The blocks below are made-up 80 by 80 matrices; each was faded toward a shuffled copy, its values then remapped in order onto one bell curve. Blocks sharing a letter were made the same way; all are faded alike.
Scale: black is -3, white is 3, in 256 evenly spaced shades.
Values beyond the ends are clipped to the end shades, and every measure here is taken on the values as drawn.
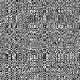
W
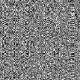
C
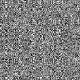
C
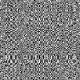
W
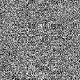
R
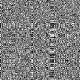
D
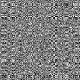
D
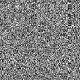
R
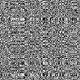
D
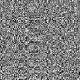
C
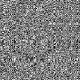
C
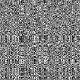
W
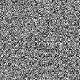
R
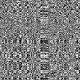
D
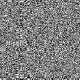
R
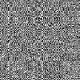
W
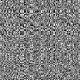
D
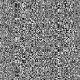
C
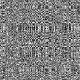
D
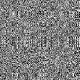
C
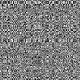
D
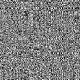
R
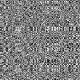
D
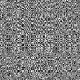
D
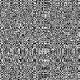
D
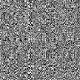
C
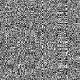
C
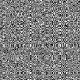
W
